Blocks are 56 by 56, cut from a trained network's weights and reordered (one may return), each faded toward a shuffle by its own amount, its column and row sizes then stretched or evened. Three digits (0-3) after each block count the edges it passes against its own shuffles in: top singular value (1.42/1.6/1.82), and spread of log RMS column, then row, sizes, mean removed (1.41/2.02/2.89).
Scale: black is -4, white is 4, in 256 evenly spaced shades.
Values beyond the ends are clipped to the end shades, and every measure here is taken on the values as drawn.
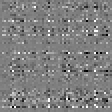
2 2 3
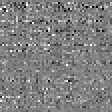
0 0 3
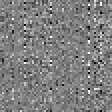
0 3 1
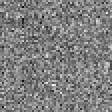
1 1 0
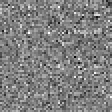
2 1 1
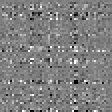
3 2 3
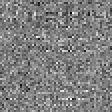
2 0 2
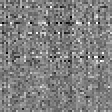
2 0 2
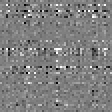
3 1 3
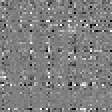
1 2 3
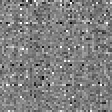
0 1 2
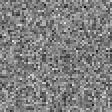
2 0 0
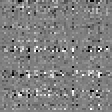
0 2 3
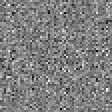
0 2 1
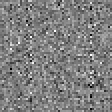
2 2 1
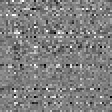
2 1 3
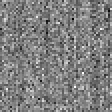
1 0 0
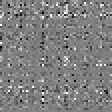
0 2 3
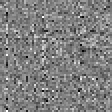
1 2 1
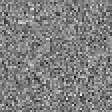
1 0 1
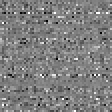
0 0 3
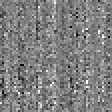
2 2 1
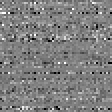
1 1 3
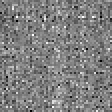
0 1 2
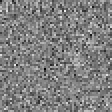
0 0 1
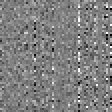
2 3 0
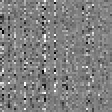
1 3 0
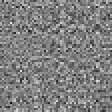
3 0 2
